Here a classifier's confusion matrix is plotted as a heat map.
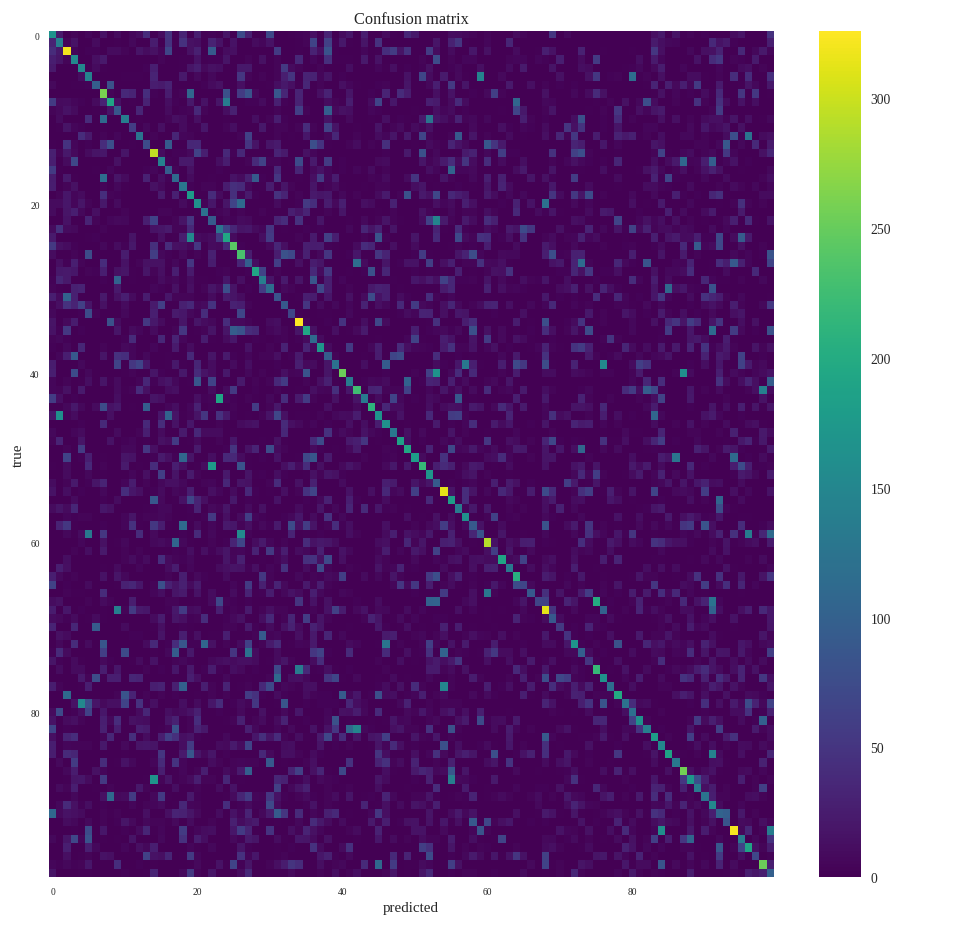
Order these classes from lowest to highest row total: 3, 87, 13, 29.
3, 29, 87, 13
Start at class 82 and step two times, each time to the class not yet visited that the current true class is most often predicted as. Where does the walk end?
98
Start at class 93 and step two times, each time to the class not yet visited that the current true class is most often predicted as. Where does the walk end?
18
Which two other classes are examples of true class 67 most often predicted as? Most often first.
75, 91
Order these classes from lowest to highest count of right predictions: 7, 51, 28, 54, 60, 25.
28, 51, 25, 7, 60, 54
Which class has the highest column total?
68
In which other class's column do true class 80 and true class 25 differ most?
89
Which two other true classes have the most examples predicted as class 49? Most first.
41, 19
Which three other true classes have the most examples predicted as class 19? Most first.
24, 7, 85
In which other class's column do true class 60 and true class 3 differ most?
17
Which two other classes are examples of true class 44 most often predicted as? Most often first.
13, 7
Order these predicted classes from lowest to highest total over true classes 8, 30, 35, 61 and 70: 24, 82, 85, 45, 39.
39, 82, 45, 85, 24
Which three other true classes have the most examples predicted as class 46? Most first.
72, 39, 83
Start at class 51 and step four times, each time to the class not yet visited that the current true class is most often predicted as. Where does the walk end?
29
